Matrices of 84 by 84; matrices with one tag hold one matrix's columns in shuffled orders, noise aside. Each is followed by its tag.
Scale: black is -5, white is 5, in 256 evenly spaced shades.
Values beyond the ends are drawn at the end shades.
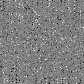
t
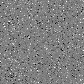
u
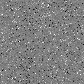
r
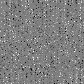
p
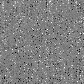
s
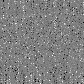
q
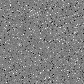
r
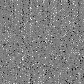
p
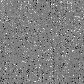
s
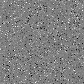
u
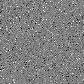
u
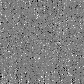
q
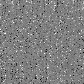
s
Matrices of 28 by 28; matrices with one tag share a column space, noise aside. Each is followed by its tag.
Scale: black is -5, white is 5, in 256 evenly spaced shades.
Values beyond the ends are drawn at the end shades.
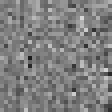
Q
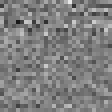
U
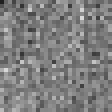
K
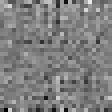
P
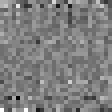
P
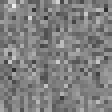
K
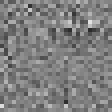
U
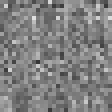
K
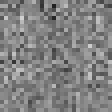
K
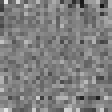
P
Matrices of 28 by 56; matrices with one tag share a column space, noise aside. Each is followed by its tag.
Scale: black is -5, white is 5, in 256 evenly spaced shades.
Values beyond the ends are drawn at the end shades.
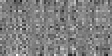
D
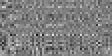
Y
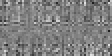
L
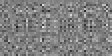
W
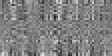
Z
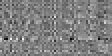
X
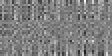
Z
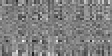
Z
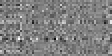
X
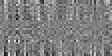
Z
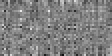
D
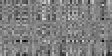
Z
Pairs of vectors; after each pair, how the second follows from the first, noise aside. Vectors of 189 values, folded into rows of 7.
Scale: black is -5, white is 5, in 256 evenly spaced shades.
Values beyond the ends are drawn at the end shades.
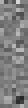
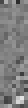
negated, partly zeroed.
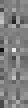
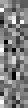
negated, scaled up.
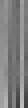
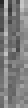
reversed.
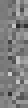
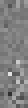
partly zeroed.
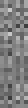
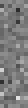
reversed, partly zeroed.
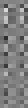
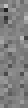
negated, partly zeroed.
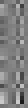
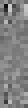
reversed, partly zeroed.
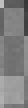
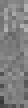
reversed, partly zeroed.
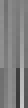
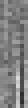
negated.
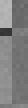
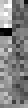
scaled up.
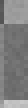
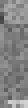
partly zeroed.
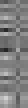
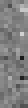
reversed, partly zeroed.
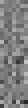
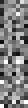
negated, scaled up.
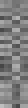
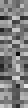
scaled up.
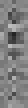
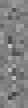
partly zeroed.
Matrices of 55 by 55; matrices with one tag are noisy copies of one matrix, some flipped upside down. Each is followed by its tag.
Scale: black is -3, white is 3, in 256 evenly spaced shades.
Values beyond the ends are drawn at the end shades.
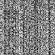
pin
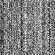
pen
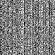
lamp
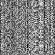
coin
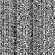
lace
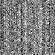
pen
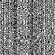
lace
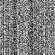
lace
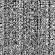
pin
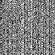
lamp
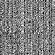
lamp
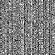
lamp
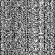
coin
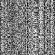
coin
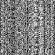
coin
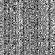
pin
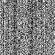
lace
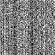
lace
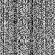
lace
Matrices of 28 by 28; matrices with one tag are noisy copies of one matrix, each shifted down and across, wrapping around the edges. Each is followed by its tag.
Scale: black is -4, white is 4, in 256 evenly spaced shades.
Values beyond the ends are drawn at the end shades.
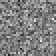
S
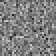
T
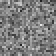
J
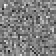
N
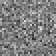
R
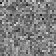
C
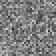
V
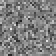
V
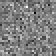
N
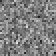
C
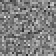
S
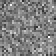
R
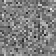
R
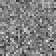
R
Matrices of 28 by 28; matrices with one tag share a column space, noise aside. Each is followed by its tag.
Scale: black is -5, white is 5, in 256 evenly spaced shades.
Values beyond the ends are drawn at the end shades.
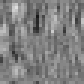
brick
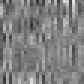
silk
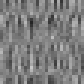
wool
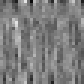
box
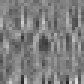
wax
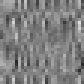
wool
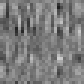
brick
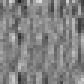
silk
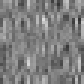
wool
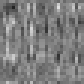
brick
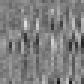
wax
